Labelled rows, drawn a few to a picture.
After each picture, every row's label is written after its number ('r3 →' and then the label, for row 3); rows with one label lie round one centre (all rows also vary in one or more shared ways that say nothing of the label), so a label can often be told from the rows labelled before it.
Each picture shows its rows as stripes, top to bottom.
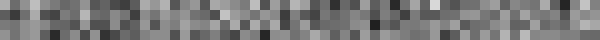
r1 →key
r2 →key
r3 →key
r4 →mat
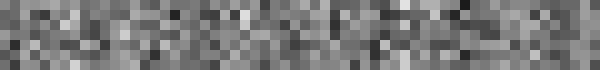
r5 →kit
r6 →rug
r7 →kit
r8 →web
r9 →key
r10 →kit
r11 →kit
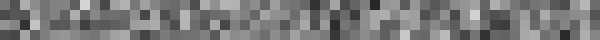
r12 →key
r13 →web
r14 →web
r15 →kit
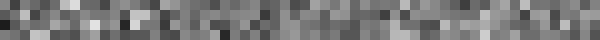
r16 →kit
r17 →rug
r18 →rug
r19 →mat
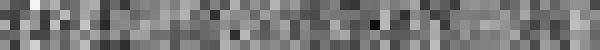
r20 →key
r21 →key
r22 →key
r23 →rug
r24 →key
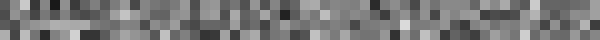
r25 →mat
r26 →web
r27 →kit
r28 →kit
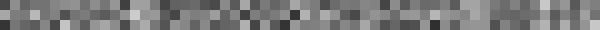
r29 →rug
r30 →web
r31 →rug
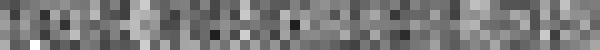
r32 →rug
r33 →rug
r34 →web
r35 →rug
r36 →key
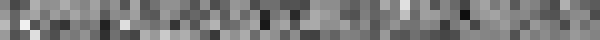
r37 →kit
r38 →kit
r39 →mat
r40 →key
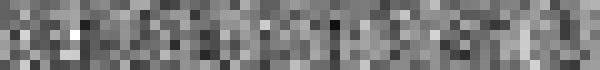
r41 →rug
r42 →kit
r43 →web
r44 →kit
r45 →mat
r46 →kit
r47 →mat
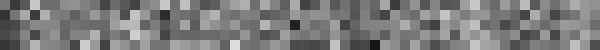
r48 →key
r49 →rug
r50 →web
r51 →rug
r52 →key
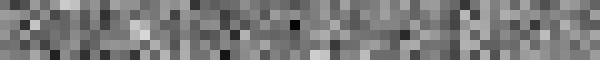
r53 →kit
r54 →mat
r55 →web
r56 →rug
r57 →web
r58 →mat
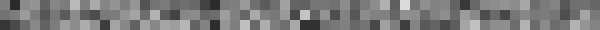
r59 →kit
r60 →web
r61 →key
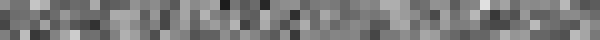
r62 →mat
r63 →web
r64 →web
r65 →kit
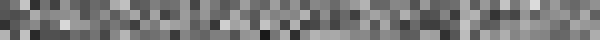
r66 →mat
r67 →web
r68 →key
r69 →mat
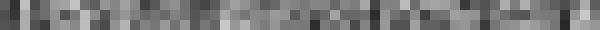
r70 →kit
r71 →key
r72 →key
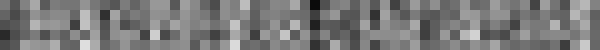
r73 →key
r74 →key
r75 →key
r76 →web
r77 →key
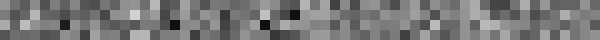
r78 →web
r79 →web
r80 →mat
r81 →rug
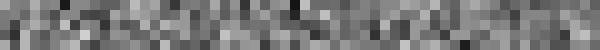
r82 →web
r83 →web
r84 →key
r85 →key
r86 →kit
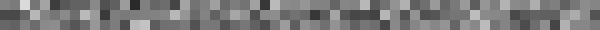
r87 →mat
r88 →key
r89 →rug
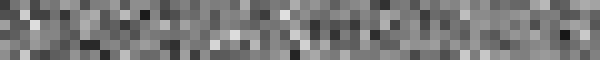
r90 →rug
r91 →mat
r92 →key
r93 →key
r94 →web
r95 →mat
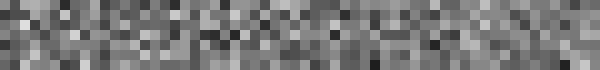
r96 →mat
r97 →key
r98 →mat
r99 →rug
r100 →web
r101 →key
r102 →key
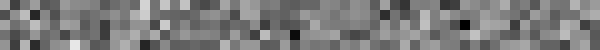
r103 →key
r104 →rug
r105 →kit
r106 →web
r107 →kit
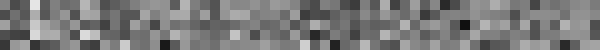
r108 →key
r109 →key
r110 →kit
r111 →key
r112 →web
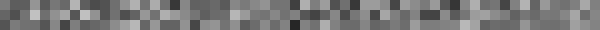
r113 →web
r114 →key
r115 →web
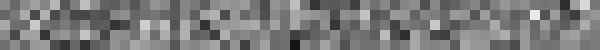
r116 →key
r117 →mat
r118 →key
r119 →key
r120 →web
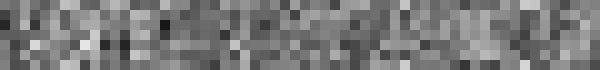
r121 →kit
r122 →rug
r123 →rug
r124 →rug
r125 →key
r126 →rug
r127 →kit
